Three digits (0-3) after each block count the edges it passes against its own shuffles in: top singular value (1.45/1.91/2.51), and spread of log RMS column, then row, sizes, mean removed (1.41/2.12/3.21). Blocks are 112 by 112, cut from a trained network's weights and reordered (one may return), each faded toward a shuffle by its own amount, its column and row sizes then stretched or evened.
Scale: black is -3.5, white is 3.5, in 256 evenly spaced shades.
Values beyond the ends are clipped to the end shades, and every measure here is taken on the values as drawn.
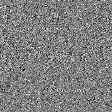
0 0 2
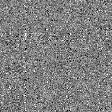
1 1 1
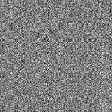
3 2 0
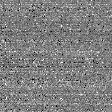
1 1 2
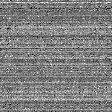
3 0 2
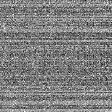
3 2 0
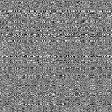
3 0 3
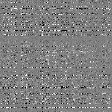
2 2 3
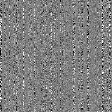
1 3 0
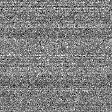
2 2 1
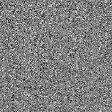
1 2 1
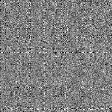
2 2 2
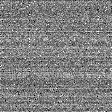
2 1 0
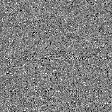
1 1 1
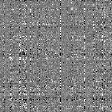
1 3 2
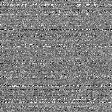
1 1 3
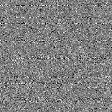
2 0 2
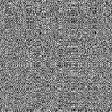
3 1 2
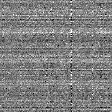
3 2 2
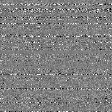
0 1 3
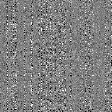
1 3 1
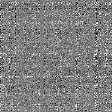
1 3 2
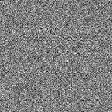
2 0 1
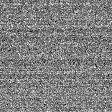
1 1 0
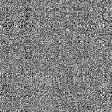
2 1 2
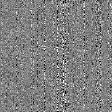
1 3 0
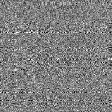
2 0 2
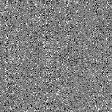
2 2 0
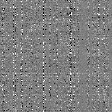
1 3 1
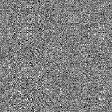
2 2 0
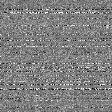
1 0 3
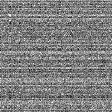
3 2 1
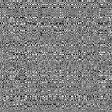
3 2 3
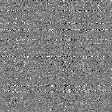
0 2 3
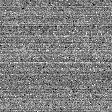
2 0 1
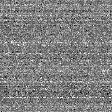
2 1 2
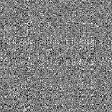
2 2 2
